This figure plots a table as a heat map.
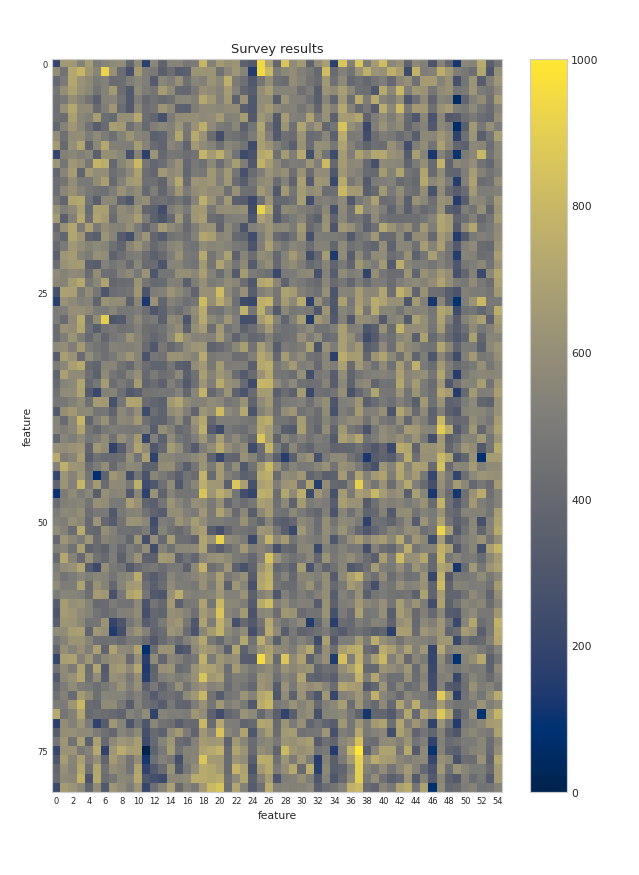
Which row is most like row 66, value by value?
74
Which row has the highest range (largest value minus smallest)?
75
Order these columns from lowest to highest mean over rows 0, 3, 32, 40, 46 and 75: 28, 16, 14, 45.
16, 45, 14, 28
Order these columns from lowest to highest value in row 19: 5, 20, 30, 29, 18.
5, 29, 20, 30, 18
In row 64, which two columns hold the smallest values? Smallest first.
11, 46
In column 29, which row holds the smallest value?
51
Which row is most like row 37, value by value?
58
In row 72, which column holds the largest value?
18
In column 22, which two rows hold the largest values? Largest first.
46, 77
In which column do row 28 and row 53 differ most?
6
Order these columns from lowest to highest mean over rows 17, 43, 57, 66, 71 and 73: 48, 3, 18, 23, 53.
53, 48, 23, 18, 3
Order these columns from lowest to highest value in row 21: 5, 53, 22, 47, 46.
22, 53, 47, 5, 46
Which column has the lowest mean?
49
